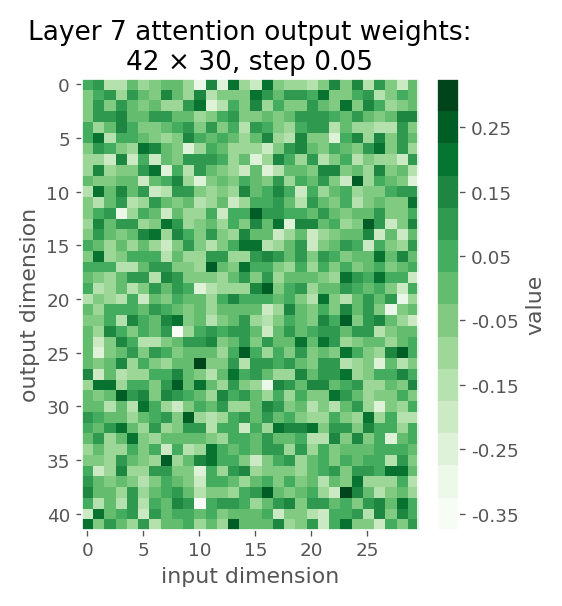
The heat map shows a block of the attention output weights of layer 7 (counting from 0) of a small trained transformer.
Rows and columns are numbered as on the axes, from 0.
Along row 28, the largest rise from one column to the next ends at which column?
17
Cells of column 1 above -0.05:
23
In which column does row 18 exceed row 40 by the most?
5
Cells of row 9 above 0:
8
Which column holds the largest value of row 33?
4
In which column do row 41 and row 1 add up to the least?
26
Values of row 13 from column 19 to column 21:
0.15 0.15 0
